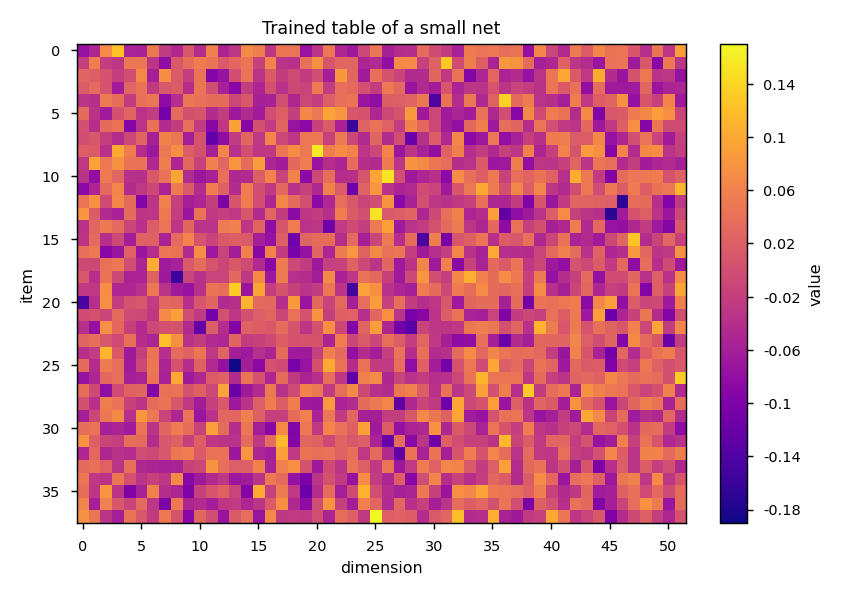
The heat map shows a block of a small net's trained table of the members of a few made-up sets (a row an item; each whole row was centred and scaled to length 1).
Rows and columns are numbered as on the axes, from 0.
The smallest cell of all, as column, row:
13, 25
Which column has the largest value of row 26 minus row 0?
8
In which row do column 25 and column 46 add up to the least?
12
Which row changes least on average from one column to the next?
3
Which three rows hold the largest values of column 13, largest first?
19, 6, 9
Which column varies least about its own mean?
17
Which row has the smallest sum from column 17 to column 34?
34
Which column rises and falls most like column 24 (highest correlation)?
39
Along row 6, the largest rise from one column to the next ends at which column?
24
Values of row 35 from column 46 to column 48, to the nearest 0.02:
0.02 0.04 0
